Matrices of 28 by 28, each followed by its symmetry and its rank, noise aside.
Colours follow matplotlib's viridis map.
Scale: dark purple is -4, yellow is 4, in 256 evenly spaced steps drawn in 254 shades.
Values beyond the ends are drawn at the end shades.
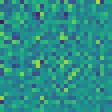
symmetric, rank four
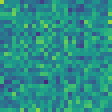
symmetric, rank five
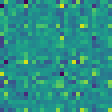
no symmetry, rank three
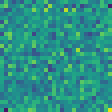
symmetric, rank five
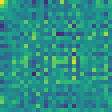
no symmetry, rank four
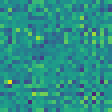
no symmetry, rank four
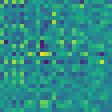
no symmetry, rank three
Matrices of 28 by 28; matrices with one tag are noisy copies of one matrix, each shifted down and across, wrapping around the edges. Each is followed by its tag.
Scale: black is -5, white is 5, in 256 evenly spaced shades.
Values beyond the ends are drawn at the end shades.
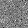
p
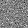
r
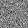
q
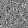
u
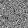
u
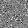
q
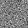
u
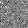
q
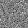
p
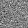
r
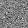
r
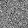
q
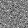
r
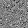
r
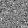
q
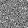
q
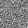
r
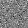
r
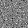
p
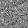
q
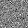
q
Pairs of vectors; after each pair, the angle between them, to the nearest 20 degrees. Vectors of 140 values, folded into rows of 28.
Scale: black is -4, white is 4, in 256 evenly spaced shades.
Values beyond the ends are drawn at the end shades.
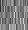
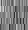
160 degrees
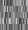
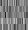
80 degrees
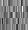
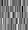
160 degrees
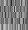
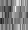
60 degrees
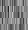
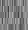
20 degrees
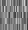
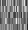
20 degrees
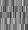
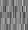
20 degrees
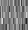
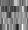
120 degrees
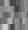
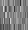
100 degrees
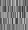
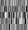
80 degrees
